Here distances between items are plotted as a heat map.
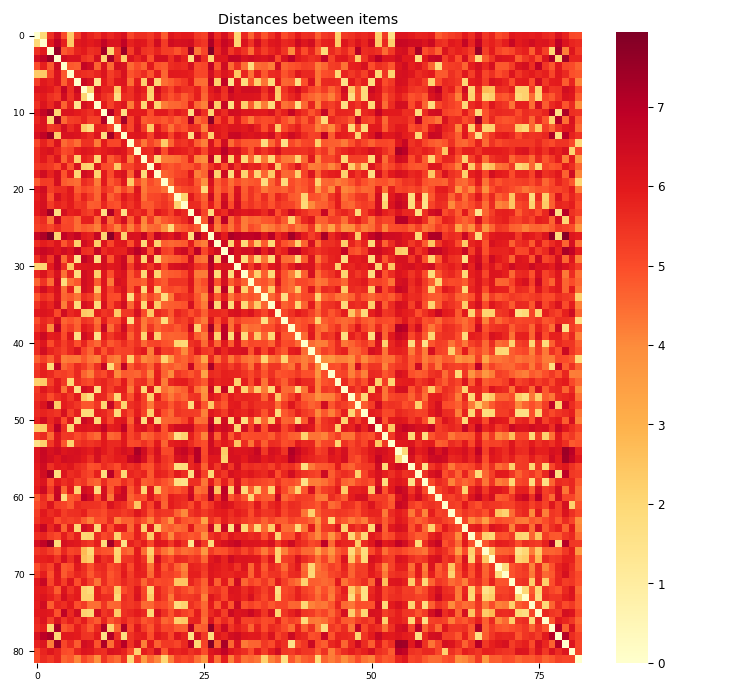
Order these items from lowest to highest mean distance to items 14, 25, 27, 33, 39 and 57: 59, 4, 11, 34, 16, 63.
16, 59, 34, 63, 4, 11
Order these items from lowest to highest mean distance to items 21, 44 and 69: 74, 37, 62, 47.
74, 62, 47, 37
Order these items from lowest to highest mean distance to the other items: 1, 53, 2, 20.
20, 53, 2, 1
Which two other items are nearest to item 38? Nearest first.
79, 24
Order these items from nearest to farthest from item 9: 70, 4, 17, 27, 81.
27, 81, 4, 70, 17
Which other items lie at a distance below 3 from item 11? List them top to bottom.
2, 43, 77
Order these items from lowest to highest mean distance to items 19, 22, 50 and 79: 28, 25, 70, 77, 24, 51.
24, 25, 77, 70, 51, 28
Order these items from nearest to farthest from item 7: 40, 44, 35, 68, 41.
68, 44, 41, 40, 35
